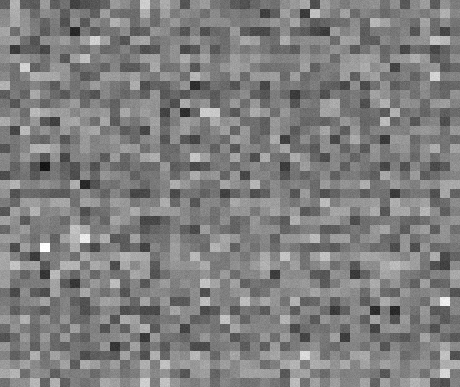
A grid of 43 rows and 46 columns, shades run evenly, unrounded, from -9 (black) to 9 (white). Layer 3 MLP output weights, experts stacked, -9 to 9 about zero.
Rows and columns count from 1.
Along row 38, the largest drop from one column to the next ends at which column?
35
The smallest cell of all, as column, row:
5, 19
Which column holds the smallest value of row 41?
8
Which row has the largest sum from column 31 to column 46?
41
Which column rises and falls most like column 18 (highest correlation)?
37
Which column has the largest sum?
43
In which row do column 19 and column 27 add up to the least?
4
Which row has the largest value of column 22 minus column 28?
13
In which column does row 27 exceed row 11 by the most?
9
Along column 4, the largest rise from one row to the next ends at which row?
30
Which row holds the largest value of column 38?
3
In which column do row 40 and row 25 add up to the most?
31
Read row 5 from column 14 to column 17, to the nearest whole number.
2 3 -1 0
